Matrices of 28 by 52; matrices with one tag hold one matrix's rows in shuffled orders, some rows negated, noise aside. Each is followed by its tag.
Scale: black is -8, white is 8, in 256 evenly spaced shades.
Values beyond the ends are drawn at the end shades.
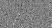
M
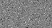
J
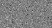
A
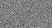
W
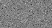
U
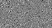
W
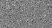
A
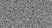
A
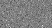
W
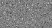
A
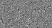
J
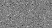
A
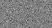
A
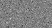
A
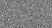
U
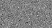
J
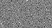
J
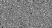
U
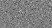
M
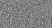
W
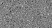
A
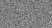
M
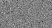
W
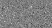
U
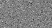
U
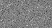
J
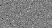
A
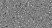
M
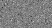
U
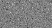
A
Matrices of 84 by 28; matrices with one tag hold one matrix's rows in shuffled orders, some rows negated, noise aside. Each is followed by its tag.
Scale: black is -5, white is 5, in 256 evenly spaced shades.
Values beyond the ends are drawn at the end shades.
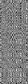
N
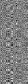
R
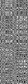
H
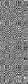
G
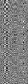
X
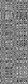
H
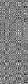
G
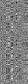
R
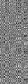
G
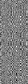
N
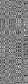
G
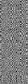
N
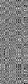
G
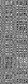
H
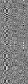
X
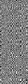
N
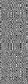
N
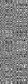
H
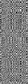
N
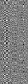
X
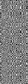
N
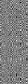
N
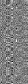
R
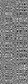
H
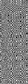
N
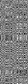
H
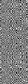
N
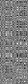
H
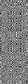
N
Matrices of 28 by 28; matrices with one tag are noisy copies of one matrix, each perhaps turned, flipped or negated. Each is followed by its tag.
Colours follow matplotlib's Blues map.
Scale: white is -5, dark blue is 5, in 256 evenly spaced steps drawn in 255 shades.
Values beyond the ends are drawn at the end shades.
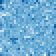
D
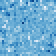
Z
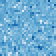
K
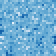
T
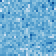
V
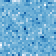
T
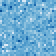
Z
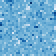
T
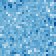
Z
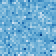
D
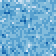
V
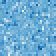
K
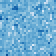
K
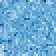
D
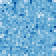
D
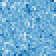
V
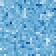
K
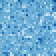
D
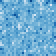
D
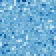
Z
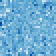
Z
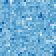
D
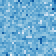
D
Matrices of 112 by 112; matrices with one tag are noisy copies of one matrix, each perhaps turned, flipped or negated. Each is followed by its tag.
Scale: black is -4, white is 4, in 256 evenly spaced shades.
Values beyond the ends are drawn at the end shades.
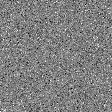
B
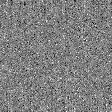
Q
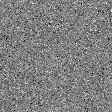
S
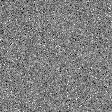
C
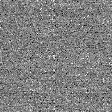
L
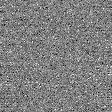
Q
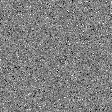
C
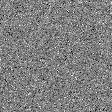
C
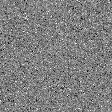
S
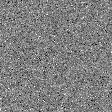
C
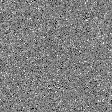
S
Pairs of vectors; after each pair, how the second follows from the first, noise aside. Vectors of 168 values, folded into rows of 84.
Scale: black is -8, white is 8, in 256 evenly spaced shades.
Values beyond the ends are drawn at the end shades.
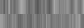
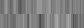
wrapped around, negated.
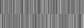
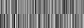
wrapped around, negated, scaled up.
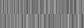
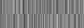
wrapped around, negated.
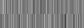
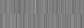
wrapped around, negated, shrunk.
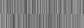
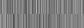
copied.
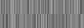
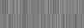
wrapped around, negated, shrunk.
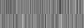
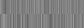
wrapped around, negated, shrunk.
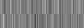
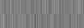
shrunk.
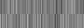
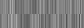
wrapped around, negated.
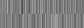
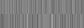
wrapped around, negated, shrunk.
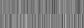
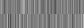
wrapped around, negated.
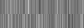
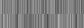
wrapped around, negated.
